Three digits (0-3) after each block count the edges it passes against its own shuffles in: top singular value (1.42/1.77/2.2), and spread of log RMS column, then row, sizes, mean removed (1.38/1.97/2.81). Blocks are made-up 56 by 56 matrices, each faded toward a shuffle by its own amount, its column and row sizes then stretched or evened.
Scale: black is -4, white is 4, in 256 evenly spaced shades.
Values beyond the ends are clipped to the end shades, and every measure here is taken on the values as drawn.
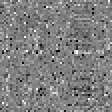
2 0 1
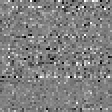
2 0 2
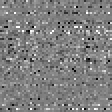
1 0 3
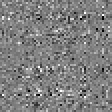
1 2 2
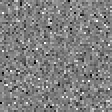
0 0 0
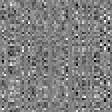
3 3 0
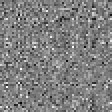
2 1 1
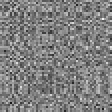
3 2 0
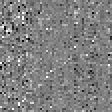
1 2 0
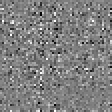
1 2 2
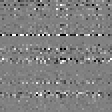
3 1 3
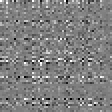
3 2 3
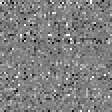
0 0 2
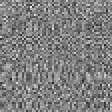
3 1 1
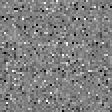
0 0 1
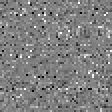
1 0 2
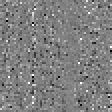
0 2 0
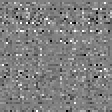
0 1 3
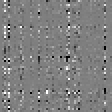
1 3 2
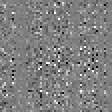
0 3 2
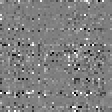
1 2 3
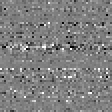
0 0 3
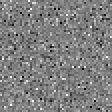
1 0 1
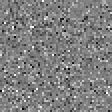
0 0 0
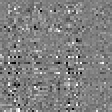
2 2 2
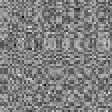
3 0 0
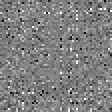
1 2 1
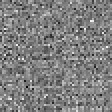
2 1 1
